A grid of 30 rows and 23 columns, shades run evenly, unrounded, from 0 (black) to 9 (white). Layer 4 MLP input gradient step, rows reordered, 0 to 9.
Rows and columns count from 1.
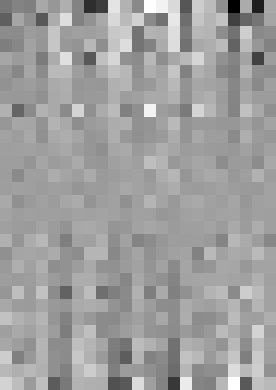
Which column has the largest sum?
17
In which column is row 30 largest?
20
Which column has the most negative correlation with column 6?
4
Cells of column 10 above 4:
29
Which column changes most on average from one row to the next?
13
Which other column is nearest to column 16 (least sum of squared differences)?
1
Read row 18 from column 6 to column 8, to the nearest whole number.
5 6 6
